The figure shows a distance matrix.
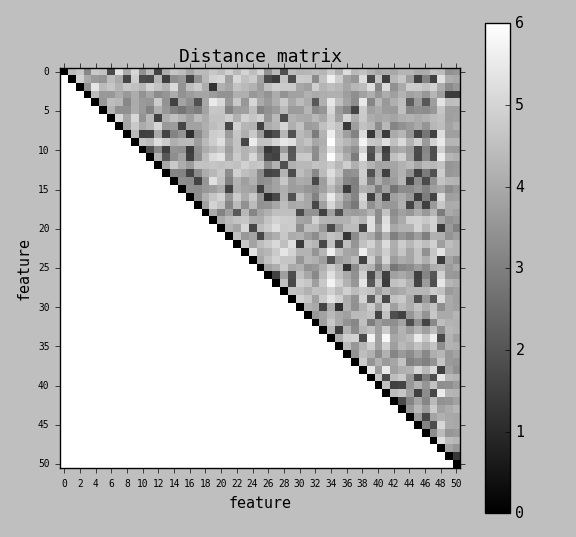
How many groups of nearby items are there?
11
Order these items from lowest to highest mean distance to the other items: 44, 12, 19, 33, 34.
44, 33, 12, 19, 34
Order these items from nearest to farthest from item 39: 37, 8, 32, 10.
8, 10, 32, 37
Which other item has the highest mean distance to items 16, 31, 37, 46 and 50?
34
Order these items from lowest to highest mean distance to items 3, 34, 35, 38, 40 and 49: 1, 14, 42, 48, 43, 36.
48, 42, 43, 36, 14, 1
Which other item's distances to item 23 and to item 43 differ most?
9
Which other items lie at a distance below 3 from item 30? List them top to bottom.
18, 22, 33, 35
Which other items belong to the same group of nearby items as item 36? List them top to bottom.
7, 15, 21, 25
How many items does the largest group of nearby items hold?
13
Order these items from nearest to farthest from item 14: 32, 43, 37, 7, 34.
32, 37, 7, 43, 34
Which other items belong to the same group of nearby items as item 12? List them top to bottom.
0, 6, 28
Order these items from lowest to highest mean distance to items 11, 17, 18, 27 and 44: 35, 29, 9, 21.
29, 21, 35, 9
